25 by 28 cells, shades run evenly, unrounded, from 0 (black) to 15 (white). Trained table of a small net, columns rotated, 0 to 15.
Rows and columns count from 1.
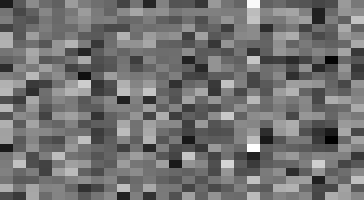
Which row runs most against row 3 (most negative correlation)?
7
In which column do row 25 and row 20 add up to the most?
15
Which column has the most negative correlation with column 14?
18
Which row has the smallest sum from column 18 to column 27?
8
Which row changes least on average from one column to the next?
2
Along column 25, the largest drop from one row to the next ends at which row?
23
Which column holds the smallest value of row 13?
10
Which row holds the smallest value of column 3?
12
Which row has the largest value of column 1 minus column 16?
14
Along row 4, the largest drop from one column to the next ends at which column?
21
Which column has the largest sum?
20
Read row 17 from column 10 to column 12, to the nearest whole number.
11 7 10
